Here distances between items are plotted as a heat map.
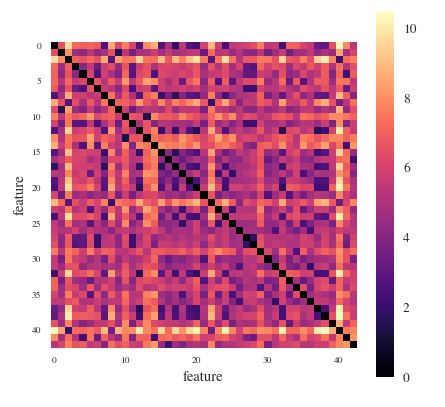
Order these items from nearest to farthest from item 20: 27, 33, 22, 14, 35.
27, 35, 33, 14, 22
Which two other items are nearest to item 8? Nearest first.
22, 2
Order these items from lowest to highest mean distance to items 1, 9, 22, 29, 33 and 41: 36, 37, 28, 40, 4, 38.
4, 28, 36, 37, 38, 40
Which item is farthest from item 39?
40
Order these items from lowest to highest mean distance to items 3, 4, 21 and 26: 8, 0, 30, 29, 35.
30, 35, 8, 29, 0
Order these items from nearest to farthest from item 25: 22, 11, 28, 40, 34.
11, 28, 34, 22, 40
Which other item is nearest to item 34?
29
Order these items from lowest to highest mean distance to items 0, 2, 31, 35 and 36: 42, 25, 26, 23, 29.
26, 25, 23, 42, 29
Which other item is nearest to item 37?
12
